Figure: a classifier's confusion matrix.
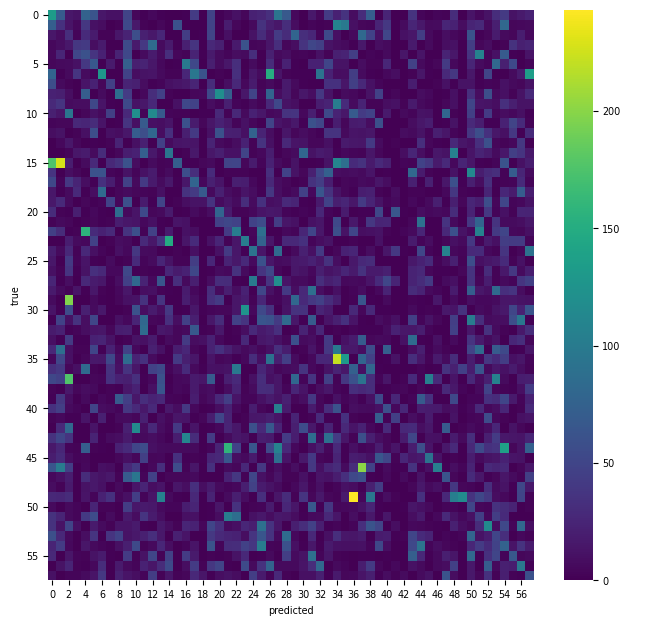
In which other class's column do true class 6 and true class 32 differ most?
26
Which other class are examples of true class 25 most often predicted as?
50
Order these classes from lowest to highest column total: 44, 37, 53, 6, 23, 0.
6, 23, 44, 53, 37, 0
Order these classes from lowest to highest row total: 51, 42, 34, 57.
57, 51, 42, 34
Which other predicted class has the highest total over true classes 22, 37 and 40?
2
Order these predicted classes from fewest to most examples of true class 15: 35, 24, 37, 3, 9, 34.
3, 24, 37, 9, 35, 34
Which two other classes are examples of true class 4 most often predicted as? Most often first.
51, 54
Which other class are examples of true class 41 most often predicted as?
39
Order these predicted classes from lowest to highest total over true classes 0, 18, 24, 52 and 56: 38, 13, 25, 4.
13, 4, 25, 38
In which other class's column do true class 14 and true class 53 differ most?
48
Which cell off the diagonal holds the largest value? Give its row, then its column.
49, 36
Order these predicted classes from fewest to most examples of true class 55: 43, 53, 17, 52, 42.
42, 17, 52, 53, 43
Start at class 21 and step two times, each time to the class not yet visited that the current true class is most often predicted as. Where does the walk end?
54
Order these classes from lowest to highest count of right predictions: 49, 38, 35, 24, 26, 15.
38, 26, 15, 24, 49, 35
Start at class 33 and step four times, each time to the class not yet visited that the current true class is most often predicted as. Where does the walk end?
31
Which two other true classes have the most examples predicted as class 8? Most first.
20, 39
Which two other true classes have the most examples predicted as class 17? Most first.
6, 32
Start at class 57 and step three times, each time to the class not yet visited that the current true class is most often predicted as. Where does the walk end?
12
